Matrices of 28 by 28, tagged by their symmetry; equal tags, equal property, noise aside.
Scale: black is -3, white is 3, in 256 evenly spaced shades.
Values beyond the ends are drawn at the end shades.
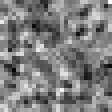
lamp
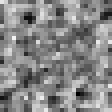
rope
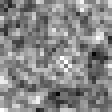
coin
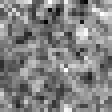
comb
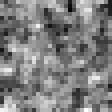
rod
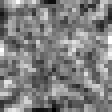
rod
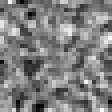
rod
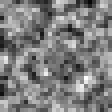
coin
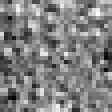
rod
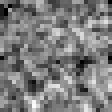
comb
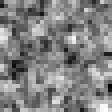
comb
